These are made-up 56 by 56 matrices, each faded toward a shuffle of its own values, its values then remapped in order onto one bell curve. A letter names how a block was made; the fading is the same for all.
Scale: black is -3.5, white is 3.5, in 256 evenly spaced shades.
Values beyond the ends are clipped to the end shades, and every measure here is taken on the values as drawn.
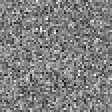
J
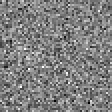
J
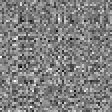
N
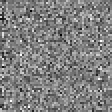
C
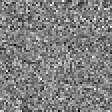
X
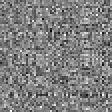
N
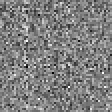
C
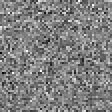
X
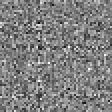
C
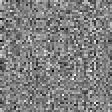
N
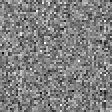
J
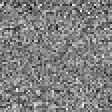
X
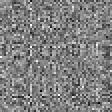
N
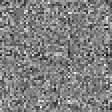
C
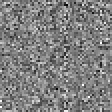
C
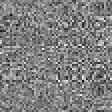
N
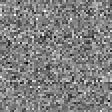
X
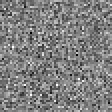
J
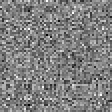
N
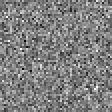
J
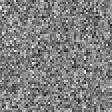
J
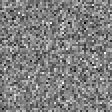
J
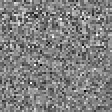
C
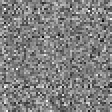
C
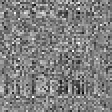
N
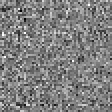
C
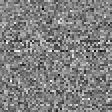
X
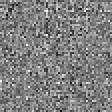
C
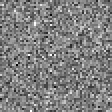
J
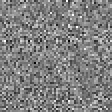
N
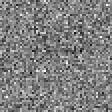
C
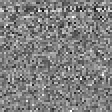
X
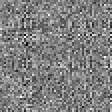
N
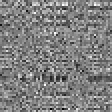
N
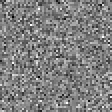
J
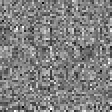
N
